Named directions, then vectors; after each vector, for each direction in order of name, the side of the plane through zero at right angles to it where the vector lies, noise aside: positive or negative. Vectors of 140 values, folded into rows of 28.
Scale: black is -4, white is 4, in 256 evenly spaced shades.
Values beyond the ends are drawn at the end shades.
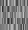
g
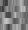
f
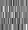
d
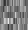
negative, positive, negative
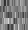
negative, positive, negative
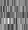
negative, positive, negative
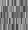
negative, negative, negative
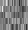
negative, negative, negative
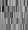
negative, positive, positive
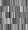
positive, positive, negative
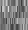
positive, negative, negative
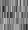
negative, positive, positive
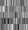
positive, negative, positive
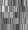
positive, negative, negative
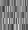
negative, positive, negative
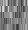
positive, negative, negative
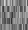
negative, negative, positive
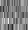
negative, positive, negative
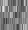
positive, negative, negative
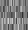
negative, positive, negative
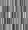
negative, negative, positive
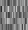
positive, positive, negative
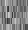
negative, negative, positive
